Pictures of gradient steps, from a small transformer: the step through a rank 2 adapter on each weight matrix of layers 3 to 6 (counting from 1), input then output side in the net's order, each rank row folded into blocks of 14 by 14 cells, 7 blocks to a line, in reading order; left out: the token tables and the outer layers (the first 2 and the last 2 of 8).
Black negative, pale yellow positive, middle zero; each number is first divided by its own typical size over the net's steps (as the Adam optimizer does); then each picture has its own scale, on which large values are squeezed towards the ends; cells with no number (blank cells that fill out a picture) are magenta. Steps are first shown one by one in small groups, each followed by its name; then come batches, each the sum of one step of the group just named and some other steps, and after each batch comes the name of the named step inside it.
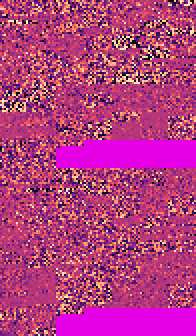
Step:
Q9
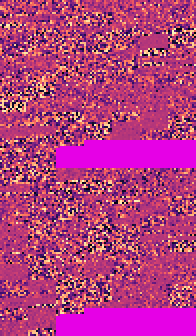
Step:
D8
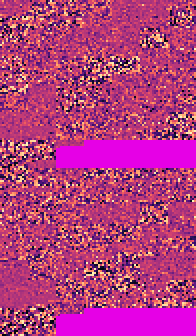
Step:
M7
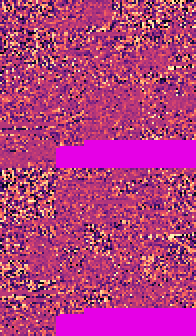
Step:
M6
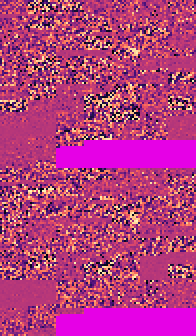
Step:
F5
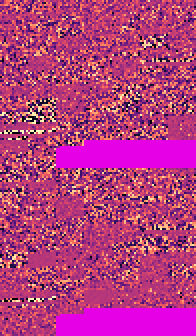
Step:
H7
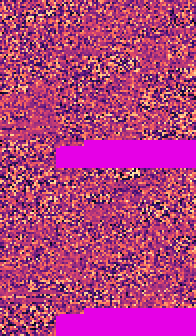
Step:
M7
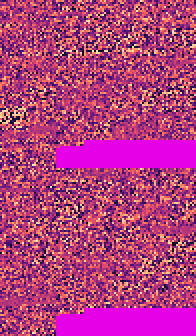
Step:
D8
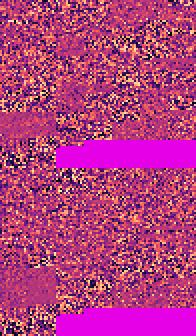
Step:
Q9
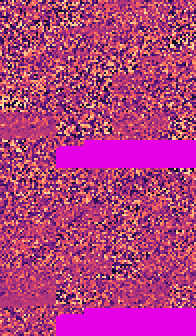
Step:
D8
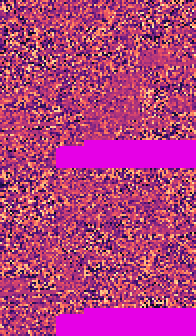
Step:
M6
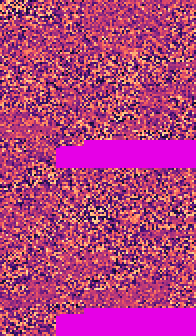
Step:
D8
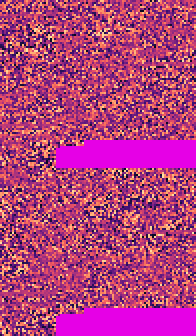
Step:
H7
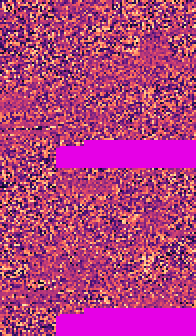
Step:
M6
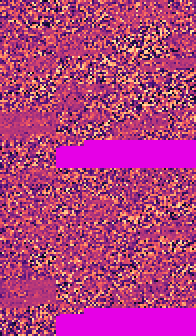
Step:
Q9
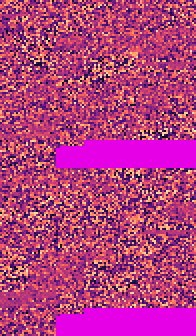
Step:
M7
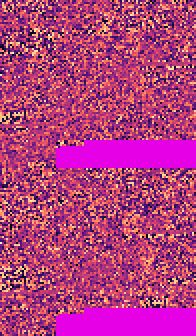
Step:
M6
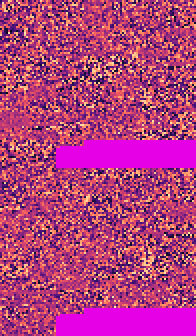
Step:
M7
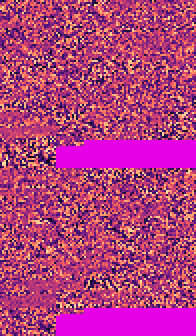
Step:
D8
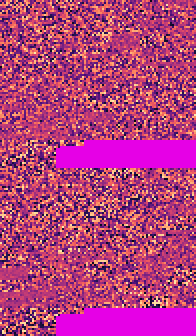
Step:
M7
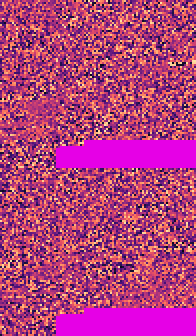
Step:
D8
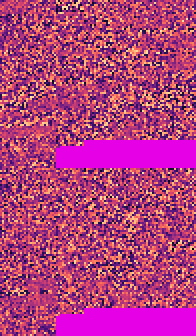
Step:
F5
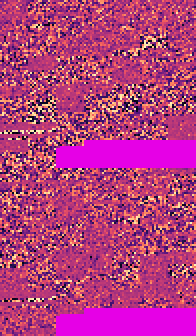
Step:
H7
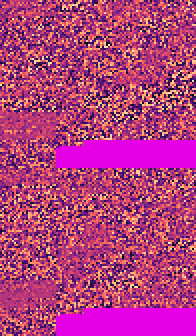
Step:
F5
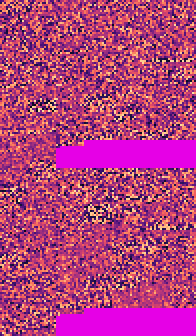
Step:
H7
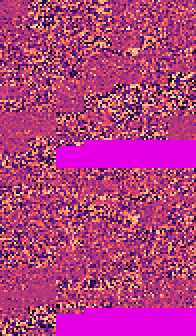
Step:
F5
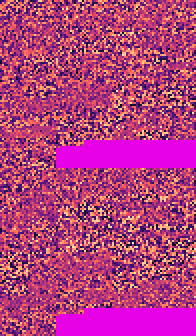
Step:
D8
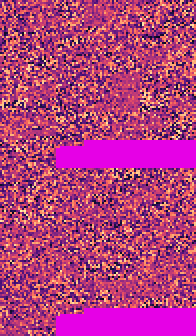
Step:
M6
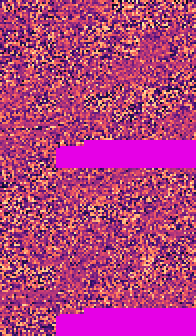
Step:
M6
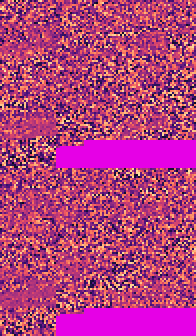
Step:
Q9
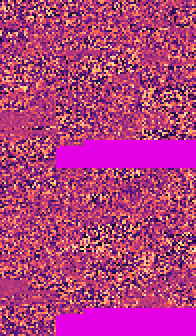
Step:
M7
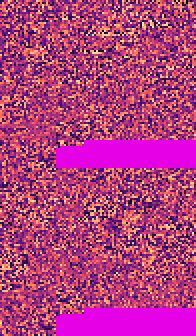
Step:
M6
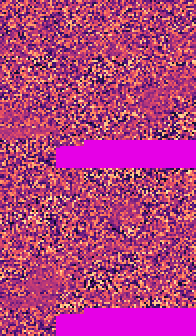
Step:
M7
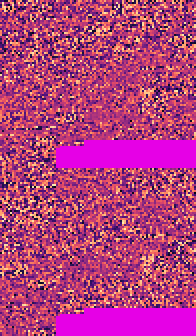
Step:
M6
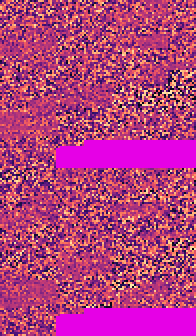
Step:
D8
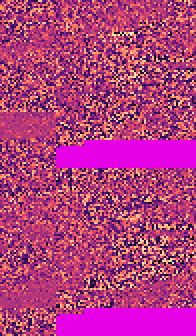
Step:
Q9
